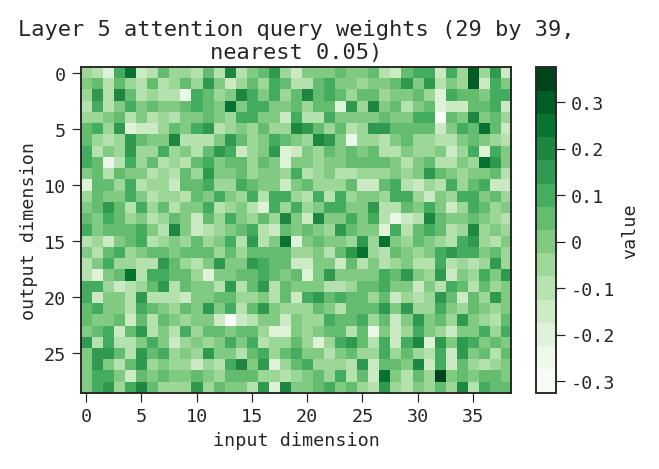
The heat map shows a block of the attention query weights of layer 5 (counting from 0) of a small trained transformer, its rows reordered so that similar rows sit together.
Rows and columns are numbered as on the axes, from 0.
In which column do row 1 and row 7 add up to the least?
36
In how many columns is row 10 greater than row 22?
16
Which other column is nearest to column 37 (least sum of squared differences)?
12
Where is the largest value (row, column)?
27, 32
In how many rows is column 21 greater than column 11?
9
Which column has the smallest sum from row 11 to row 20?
20
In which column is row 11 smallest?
31
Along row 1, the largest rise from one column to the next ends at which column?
35
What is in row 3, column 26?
0.2
